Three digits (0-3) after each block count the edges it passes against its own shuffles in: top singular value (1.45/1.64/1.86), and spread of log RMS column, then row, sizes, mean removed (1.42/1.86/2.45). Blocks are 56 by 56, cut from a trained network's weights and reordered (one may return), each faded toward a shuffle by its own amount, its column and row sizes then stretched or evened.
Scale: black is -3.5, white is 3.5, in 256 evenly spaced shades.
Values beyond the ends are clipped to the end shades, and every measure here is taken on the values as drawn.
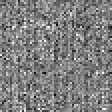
1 0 2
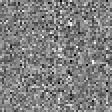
0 1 0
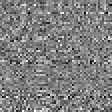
2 0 3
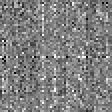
1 2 1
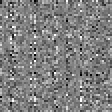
2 3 2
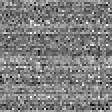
3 1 1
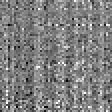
3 1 3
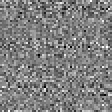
2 0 3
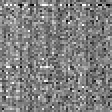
2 0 2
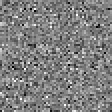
0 1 2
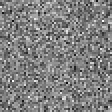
0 0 0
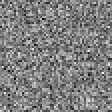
2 0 0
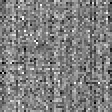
2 1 1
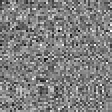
3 0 2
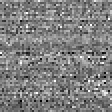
2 0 2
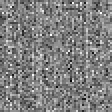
1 0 0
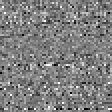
0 0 3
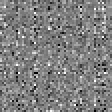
2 3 2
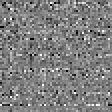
0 1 3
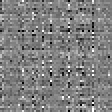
2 3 1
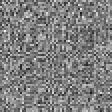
3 0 0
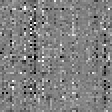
1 3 2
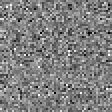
1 0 2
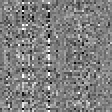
3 3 1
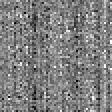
3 2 1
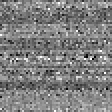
3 0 2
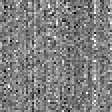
2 2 0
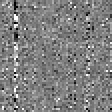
2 3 1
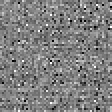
0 2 0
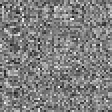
2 0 0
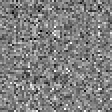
1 1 0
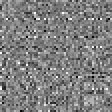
3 1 3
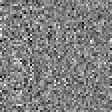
1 2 0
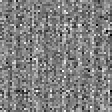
2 0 2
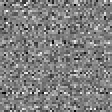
2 1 3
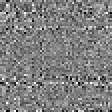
3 1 3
